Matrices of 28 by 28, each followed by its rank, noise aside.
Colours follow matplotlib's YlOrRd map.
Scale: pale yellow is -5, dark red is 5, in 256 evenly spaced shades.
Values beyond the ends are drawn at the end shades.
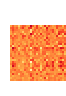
four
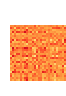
four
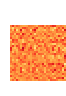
four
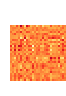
three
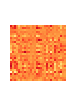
three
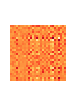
two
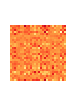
three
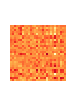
three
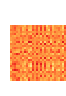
two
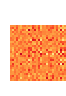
three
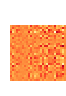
two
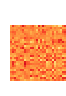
three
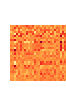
four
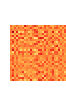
three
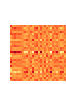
two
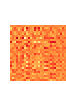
three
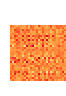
four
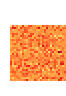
six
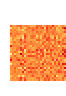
four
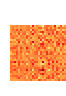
four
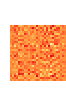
four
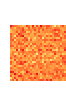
six
